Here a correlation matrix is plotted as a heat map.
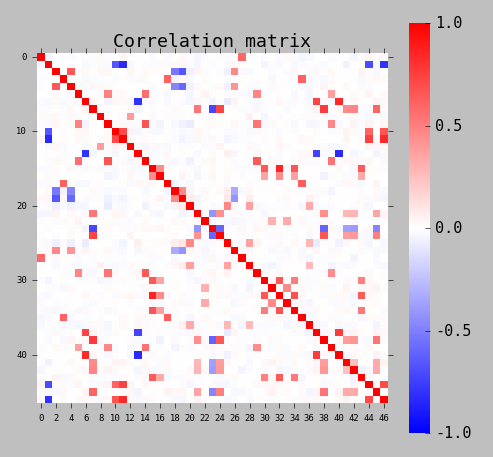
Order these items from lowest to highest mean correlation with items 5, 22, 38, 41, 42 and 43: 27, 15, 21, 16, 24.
27, 16, 15, 21, 24
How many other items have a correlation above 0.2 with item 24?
6
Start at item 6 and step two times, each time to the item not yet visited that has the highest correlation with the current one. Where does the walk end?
37
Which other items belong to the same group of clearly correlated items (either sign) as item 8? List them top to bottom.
12
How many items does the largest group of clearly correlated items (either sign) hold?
8
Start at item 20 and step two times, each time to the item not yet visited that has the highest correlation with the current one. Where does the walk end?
28
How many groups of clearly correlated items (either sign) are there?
11
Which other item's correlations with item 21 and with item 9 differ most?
14
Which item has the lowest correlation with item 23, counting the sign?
7
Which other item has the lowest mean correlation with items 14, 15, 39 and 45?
23
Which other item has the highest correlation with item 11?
46
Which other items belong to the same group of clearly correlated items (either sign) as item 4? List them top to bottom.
2, 18, 19, 26
